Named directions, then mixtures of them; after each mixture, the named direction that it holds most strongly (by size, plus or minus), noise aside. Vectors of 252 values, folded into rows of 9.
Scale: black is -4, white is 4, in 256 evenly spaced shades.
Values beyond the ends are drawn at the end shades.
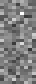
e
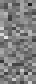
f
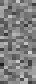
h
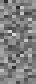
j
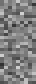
h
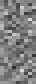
j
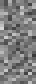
f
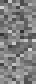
j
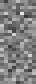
j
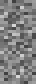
e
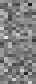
f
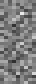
e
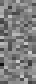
h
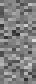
h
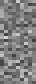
h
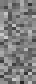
f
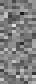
e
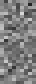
j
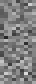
f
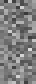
j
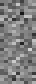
e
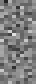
j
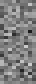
h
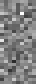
e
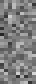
f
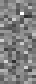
e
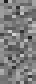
j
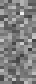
e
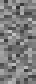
j
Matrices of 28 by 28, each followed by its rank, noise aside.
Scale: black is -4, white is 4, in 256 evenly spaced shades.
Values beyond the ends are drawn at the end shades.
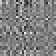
three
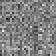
five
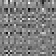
two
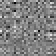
three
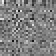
three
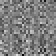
four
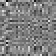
three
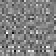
three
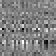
two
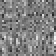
five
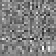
four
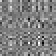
two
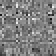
four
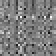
three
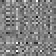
four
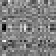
three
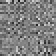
four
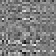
three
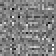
four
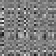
two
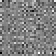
five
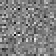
four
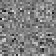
five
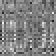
three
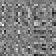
four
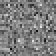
five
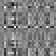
two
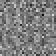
five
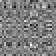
three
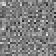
five
